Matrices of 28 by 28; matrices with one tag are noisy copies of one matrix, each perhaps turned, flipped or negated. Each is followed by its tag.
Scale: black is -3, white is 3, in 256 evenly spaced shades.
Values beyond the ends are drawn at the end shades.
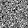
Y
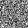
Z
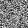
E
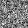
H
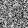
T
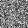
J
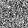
E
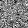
T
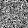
Z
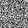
J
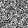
E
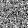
H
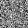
J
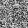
T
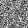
Z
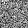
E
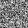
H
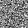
H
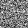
J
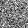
Y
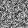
Y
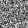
H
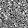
J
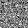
J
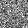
T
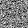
Z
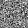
Y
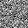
J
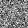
J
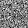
J
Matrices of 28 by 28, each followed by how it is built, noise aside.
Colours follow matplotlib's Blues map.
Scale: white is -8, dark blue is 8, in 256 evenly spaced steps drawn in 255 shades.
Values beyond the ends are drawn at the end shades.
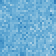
smooth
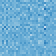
low rank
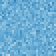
noise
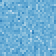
diagonal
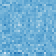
low rank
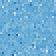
sparse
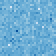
sparse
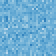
low rank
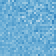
upper triangular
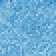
smooth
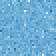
sparse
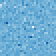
sparse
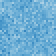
smooth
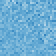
upper triangular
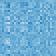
low rank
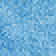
smooth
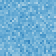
noise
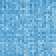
blocks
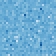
sparse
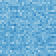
blocks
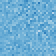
upper triangular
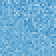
upper triangular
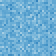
repeating rows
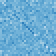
diagonal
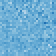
upper triangular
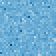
sparse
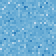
sparse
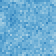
smooth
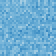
blocks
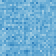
blocks
